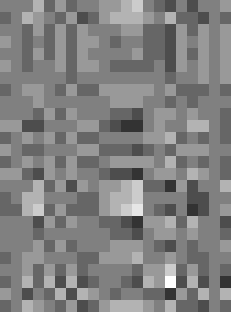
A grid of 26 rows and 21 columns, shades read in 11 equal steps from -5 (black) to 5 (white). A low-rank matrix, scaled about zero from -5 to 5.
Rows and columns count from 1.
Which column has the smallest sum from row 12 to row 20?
19
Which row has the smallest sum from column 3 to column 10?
11
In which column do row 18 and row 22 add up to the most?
13
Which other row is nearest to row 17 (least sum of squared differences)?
22
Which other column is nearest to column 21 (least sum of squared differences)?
6
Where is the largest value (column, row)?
16, 24
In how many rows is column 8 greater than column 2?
7
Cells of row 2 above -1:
13
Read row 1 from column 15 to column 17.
-1 -2 0
